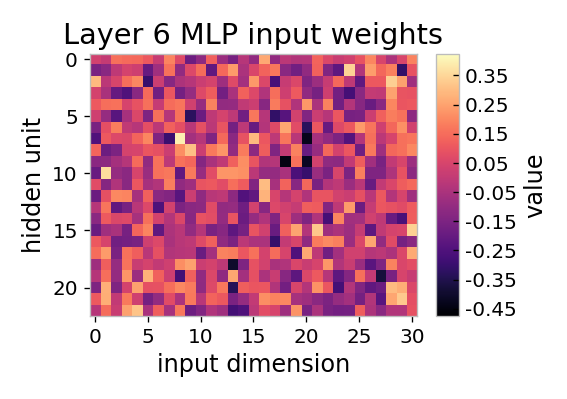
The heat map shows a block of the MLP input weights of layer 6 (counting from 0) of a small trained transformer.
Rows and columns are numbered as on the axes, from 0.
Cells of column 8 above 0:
11
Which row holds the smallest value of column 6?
13
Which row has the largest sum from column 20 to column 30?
0
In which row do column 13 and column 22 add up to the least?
22
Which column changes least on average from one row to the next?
27
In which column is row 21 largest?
29
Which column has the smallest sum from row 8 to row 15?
20
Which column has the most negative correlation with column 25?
28
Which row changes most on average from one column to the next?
19
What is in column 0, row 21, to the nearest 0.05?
0.1
